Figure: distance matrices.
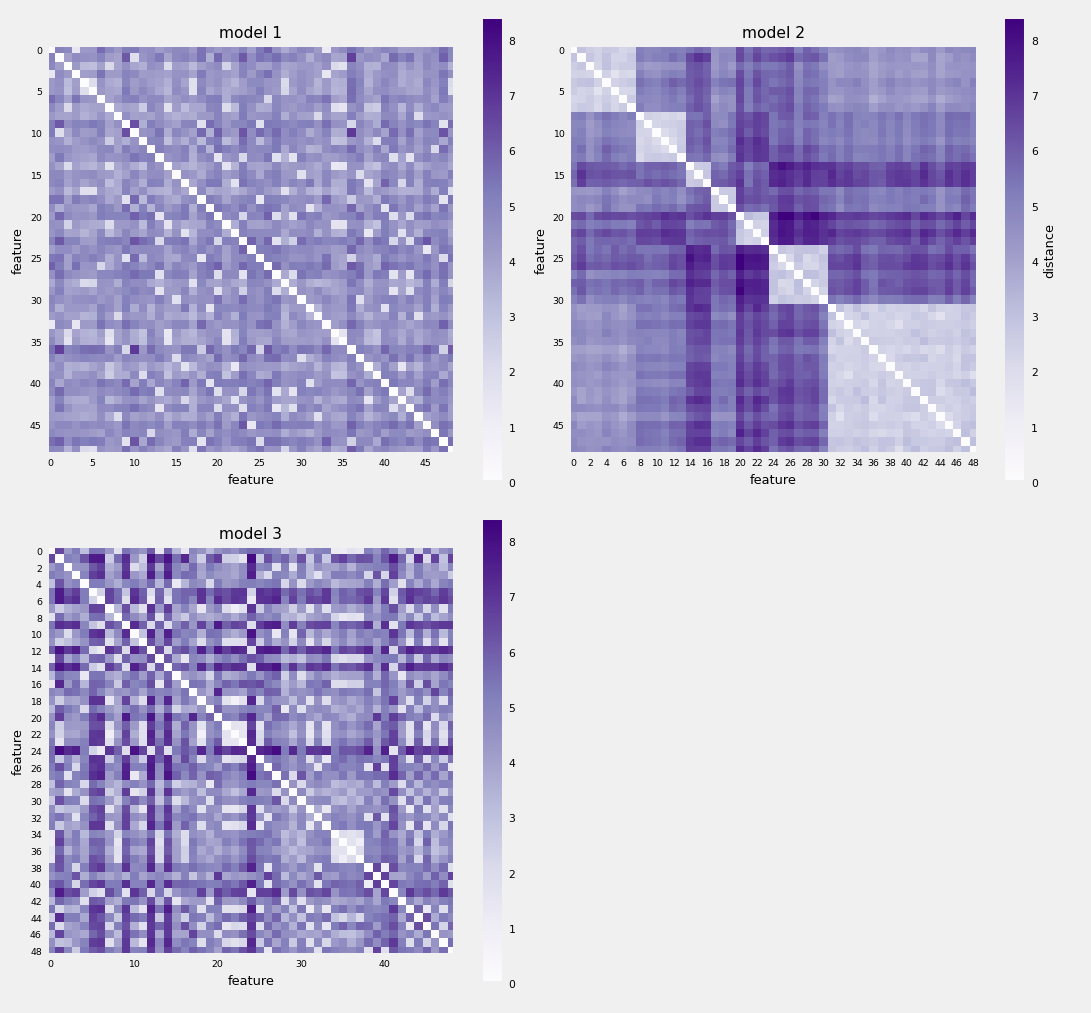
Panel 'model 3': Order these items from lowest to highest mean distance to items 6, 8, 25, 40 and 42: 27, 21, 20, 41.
21, 41, 20, 27
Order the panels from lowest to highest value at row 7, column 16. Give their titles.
model 1, model 3, model 2
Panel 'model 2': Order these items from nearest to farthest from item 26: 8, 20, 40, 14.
8, 40, 14, 20
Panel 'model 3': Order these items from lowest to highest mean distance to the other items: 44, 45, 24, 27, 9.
45, 44, 27, 9, 24
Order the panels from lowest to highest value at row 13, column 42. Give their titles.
model 3, model 1, model 2
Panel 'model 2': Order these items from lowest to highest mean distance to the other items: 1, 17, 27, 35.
35, 1, 17, 27
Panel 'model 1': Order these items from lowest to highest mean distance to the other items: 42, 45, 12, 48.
42, 48, 12, 45
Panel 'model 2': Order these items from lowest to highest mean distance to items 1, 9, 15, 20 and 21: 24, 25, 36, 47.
36, 47, 24, 25
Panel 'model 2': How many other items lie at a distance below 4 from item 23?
3
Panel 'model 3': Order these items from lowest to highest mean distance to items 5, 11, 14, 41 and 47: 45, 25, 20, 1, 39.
39, 45, 25, 1, 20
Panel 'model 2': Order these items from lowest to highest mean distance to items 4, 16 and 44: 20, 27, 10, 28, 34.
34, 10, 27, 28, 20
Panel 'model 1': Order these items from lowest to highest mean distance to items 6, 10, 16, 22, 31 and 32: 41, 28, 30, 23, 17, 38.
38, 17, 28, 30, 41, 23
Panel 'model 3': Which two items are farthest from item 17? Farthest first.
20, 46
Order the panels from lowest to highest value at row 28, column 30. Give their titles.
model 3, model 2, model 1
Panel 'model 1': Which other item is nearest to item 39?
11
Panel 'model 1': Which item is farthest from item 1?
36
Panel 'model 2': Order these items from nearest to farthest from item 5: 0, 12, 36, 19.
0, 36, 19, 12
